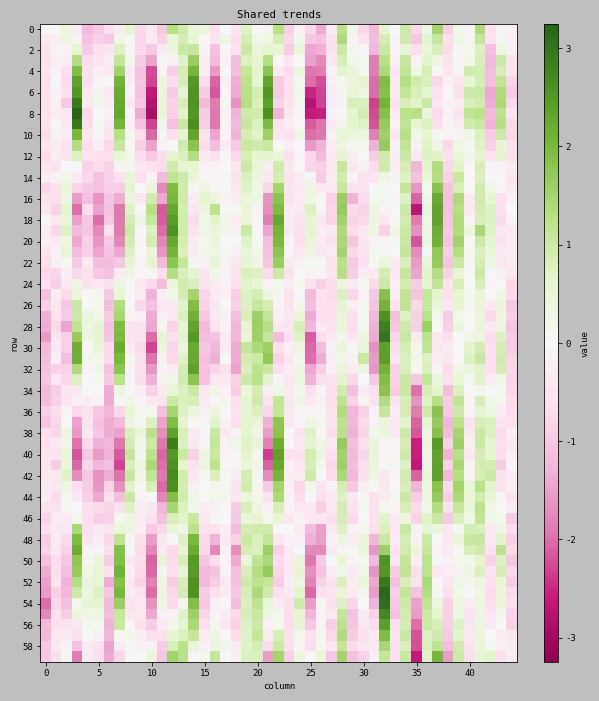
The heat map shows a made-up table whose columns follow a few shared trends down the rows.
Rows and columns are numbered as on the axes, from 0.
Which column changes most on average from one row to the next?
3
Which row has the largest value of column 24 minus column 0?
54
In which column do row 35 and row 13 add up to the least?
35
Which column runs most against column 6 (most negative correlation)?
26
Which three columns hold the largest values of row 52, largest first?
32, 14, 7
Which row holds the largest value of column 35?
8
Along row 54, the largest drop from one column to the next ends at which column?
33
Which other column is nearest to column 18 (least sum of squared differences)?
44
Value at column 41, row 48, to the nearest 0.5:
1
